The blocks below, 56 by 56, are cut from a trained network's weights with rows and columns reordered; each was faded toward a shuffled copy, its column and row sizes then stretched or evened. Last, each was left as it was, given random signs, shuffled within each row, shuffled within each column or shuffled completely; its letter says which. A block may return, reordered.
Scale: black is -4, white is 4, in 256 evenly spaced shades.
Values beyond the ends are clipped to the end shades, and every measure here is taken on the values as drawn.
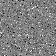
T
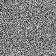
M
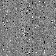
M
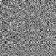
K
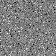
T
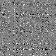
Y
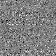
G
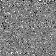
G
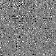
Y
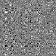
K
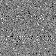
G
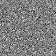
G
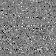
G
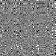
K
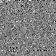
G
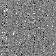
M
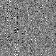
M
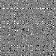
K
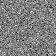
T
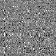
K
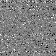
G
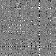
K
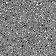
T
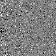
M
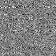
G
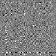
K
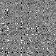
Y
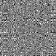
K
